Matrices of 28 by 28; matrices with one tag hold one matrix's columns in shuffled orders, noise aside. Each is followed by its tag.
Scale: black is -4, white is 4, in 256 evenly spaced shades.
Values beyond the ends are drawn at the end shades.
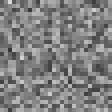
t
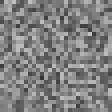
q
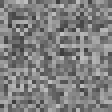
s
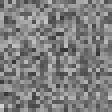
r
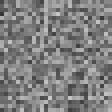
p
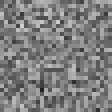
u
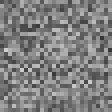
q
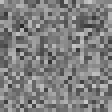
s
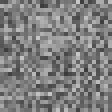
r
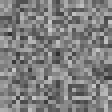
p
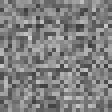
q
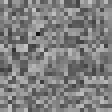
t
